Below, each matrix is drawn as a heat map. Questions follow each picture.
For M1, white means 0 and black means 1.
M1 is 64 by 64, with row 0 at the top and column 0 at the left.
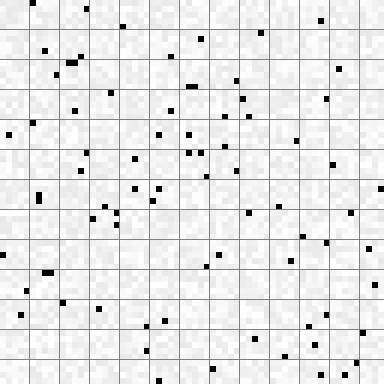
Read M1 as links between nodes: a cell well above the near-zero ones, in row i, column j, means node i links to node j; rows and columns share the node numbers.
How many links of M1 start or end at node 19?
4
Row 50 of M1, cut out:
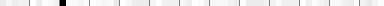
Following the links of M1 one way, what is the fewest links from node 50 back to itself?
6
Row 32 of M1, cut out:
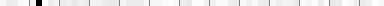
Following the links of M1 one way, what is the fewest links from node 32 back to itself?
5
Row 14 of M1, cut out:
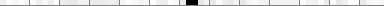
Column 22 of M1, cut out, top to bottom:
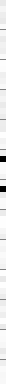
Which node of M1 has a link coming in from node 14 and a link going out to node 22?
node 31
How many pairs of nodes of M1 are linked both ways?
5
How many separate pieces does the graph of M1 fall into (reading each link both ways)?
10
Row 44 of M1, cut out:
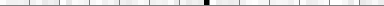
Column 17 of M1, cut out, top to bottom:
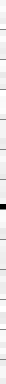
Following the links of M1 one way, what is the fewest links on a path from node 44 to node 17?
2
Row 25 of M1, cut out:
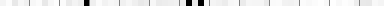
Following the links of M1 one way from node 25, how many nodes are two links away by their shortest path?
5
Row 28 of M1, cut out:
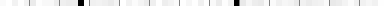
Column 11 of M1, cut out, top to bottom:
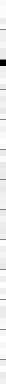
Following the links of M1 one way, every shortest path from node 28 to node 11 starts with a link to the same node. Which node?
node 39
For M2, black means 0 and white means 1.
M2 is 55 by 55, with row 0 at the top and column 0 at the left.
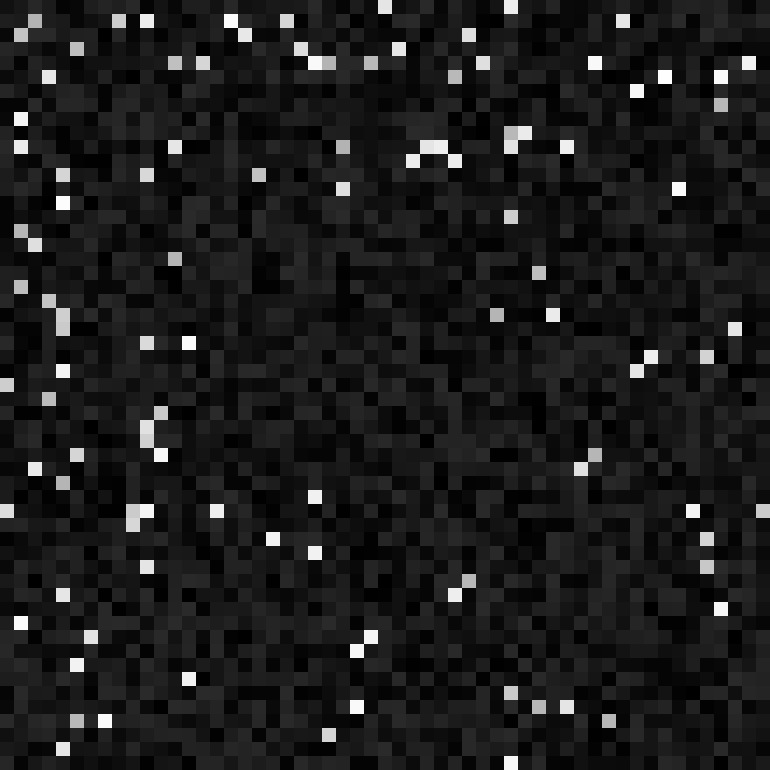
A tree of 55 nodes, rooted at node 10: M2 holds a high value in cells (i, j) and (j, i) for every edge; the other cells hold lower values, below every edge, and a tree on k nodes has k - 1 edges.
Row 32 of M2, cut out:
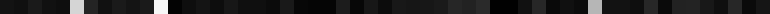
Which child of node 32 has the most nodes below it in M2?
5
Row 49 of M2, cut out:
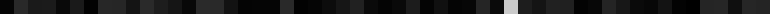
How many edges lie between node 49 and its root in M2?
2
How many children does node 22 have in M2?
2
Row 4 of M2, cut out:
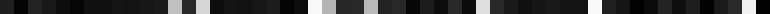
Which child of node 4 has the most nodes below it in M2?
42
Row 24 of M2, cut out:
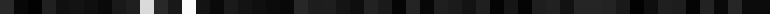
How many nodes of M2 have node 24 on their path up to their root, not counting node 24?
2
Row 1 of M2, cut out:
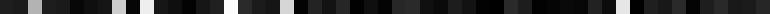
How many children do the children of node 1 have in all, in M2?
2
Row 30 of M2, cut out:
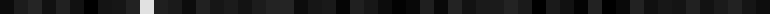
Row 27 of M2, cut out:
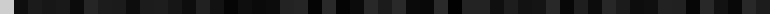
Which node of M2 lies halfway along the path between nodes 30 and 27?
36
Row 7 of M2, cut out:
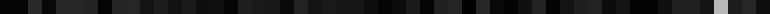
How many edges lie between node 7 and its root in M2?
7
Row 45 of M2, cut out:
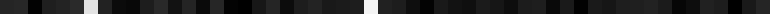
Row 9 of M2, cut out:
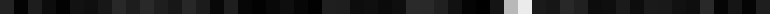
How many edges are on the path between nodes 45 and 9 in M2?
6
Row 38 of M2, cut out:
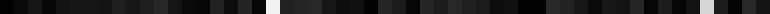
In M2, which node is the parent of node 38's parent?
40
